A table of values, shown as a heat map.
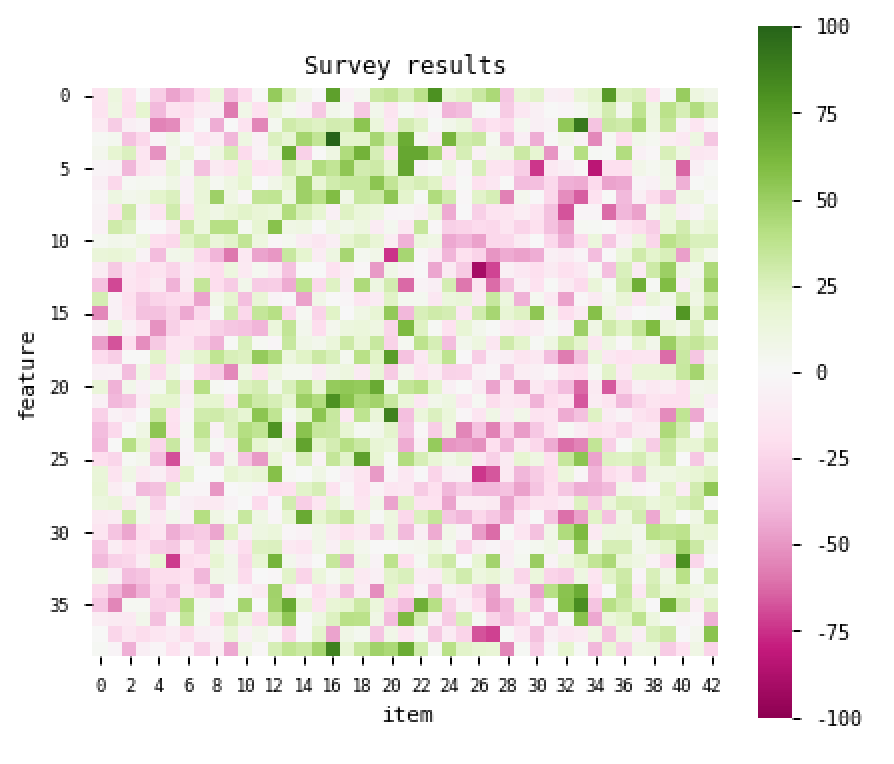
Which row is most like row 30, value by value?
34
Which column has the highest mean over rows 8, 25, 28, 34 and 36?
33
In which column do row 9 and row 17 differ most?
1
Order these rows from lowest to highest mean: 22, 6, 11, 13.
11, 13, 6, 22
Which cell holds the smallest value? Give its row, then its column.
12, 26
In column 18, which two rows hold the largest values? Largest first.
25, 4
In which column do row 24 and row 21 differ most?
2
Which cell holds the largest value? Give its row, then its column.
3, 16
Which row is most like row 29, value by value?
24
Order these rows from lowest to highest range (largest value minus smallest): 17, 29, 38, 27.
27, 17, 29, 38
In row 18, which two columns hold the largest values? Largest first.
20, 11
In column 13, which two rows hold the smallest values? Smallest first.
13, 12
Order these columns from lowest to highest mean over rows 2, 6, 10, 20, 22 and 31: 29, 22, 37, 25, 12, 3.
29, 25, 3, 37, 12, 22
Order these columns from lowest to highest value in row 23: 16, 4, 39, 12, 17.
17, 16, 39, 4, 12
